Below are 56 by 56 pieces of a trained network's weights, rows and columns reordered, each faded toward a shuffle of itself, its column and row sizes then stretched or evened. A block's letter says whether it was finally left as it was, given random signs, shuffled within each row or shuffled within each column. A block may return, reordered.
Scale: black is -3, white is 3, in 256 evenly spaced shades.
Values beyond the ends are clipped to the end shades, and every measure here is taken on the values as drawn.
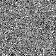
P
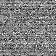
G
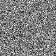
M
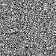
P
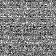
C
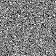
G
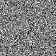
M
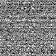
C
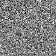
P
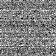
C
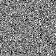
P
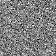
M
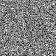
M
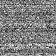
G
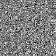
C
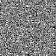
C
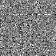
P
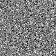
M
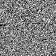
G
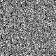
M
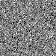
M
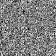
P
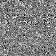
P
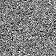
M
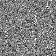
M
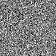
M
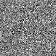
P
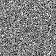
M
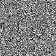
C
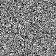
M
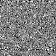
G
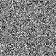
P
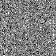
M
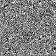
P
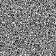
G
